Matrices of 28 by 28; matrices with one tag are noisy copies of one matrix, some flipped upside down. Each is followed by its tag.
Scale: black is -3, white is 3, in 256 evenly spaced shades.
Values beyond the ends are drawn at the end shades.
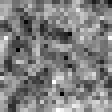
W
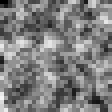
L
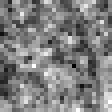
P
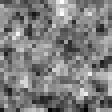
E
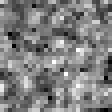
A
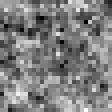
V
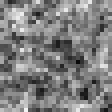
V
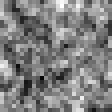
W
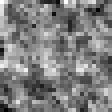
L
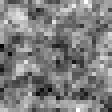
V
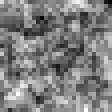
V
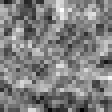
E
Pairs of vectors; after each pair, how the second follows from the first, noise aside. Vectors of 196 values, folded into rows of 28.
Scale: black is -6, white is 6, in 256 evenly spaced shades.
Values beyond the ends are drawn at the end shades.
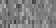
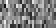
negated, scaled up.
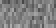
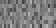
sign-scrambled.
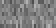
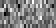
wrapped around, negated, scaled up.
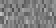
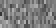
sign-scrambled.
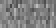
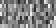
wrapped around, negated, scaled up.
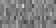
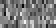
negated, scaled up.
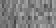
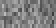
reversed.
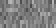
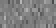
negated, partly zeroed.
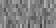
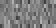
sign-scrambled.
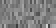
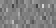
wrapped around, partly zeroed.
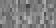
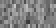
reversed.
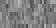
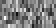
wrapped around, negated, scaled up.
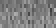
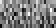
negated, scaled up.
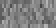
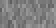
reversed, negated, shrunk.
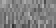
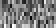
negated, scaled up.
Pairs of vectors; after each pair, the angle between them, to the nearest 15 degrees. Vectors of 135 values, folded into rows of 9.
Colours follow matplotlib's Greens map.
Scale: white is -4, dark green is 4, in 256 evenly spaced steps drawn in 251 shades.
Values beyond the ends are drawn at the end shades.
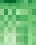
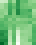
105 degrees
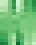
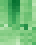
105 degrees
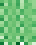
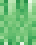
60 degrees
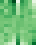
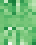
45 degrees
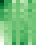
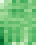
150 degrees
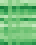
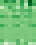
120 degrees
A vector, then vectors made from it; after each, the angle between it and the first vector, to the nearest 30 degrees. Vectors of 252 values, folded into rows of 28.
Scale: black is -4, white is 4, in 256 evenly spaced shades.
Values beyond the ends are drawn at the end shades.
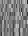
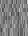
120 degrees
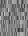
90 degrees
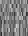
30 degrees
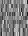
30 degrees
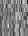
30 degrees
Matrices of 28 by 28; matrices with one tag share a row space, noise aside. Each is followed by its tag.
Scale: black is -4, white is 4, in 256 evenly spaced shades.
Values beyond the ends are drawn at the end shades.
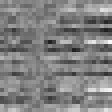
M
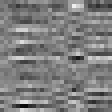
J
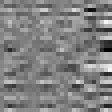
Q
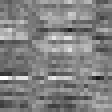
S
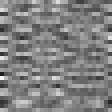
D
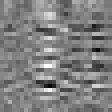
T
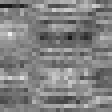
S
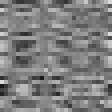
D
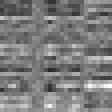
M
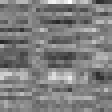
S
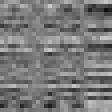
M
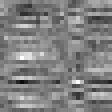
J
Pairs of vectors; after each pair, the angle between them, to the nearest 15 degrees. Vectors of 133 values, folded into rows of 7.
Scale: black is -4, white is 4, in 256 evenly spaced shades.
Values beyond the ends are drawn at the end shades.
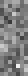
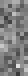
15 degrees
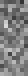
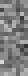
75 degrees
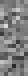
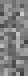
90 degrees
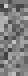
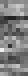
120 degrees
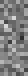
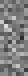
15 degrees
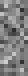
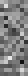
30 degrees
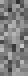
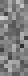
150 degrees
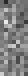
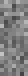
120 degrees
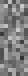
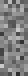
30 degrees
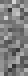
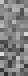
75 degrees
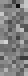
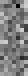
15 degrees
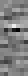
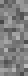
75 degrees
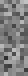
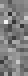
75 degrees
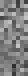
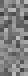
150 degrees
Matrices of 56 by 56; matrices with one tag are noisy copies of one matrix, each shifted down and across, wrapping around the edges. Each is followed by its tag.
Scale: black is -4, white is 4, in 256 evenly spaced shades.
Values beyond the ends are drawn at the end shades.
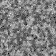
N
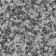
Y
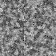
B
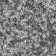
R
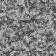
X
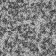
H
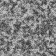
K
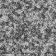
K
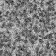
H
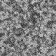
R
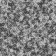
Y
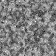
N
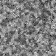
R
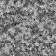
X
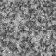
H
